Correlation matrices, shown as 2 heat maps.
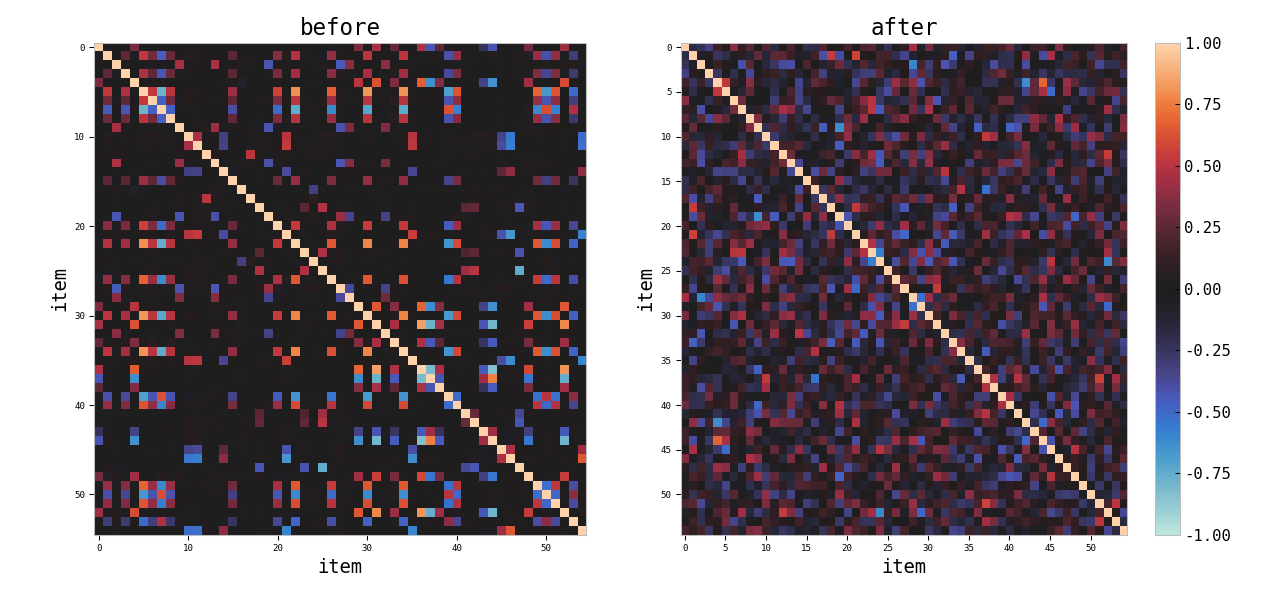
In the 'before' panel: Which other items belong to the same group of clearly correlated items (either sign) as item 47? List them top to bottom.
18, 23, 25, 41, 42
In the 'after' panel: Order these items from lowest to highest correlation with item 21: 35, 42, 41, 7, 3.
3, 35, 7, 41, 42
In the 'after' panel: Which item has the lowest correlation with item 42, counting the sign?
4
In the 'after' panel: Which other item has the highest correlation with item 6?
23
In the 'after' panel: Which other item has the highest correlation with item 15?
19
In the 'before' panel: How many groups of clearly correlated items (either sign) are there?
7
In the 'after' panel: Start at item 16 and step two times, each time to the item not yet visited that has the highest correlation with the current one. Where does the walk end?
33
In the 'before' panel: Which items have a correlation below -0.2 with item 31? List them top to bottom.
37, 43, 44
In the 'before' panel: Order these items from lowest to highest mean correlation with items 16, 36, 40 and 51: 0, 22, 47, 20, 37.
37, 47, 0, 20, 22
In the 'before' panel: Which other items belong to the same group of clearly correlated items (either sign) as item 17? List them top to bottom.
12
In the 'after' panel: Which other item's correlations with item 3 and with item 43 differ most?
8
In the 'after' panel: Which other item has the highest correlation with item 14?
32
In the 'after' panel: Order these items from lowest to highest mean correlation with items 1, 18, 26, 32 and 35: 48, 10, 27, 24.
10, 27, 24, 48
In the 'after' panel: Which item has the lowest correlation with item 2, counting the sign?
28
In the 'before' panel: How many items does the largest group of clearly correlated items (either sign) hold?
18
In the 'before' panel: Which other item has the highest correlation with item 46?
54
